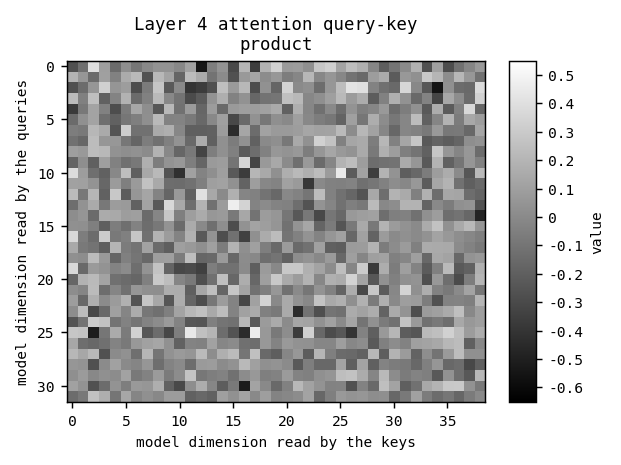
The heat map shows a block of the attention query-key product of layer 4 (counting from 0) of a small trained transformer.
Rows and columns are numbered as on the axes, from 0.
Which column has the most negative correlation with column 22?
15
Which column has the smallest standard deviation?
18
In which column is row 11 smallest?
22
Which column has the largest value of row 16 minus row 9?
0
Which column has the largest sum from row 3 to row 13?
2
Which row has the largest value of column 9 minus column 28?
20
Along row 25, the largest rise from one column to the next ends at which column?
17
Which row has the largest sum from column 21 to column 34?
7
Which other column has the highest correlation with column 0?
35
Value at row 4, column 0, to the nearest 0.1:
-0.4
